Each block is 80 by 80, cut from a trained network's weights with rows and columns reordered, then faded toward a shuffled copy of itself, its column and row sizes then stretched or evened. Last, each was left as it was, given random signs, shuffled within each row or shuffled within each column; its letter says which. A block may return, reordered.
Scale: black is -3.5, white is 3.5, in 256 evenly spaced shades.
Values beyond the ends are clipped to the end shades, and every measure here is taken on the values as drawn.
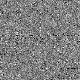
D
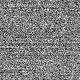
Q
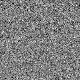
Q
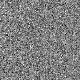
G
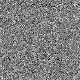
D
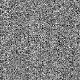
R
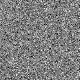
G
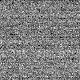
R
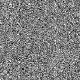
R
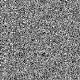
R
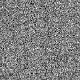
R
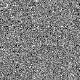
R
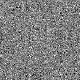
R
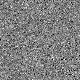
Q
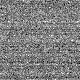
Q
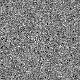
D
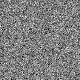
Q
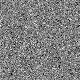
Q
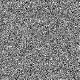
D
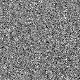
G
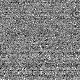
R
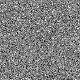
D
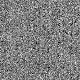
G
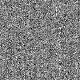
G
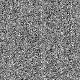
G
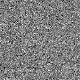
D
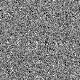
D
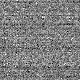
R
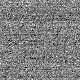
R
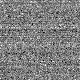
Q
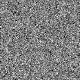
G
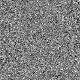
G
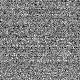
Q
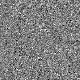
G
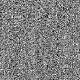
R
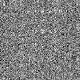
R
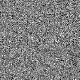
R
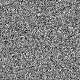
Q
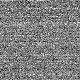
Q
